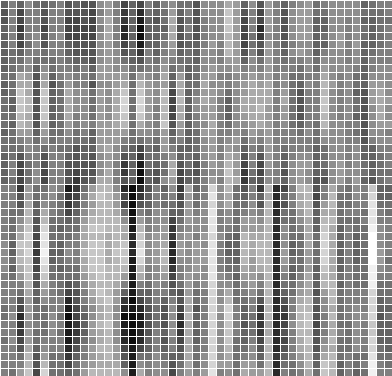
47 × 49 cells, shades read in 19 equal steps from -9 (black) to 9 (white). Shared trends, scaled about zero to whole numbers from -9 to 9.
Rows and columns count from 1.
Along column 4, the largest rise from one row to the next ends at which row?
24
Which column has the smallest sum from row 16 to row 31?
17
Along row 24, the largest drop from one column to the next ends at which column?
35
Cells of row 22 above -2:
28
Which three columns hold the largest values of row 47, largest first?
47, 27, 6
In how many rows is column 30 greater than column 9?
32
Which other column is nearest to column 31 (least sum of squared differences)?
11
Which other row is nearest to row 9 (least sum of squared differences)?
18
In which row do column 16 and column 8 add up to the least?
40
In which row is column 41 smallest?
23
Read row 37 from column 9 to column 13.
-4 -3 0 3 5
